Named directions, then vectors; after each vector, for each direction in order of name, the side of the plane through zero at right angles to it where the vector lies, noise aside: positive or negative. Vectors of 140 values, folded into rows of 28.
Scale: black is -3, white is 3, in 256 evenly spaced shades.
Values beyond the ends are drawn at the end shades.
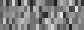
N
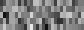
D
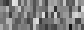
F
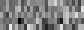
positive, positive, negative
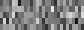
positive, positive, positive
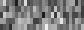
negative, negative, positive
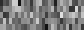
positive, positive, positive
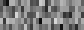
negative, positive, positive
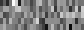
positive, positive, positive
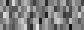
negative, positive, positive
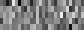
positive, positive, positive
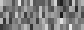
negative, negative, negative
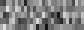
positive, positive, negative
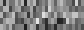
positive, positive, negative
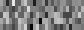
negative, positive, positive
